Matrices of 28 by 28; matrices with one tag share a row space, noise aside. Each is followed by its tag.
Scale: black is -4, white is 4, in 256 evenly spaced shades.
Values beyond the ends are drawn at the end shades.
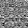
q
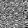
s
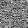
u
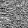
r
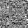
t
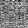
q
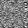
s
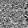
s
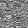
r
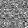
s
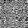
s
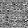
t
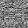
q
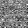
q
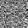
s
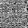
t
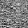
r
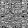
u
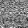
q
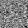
s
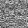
q
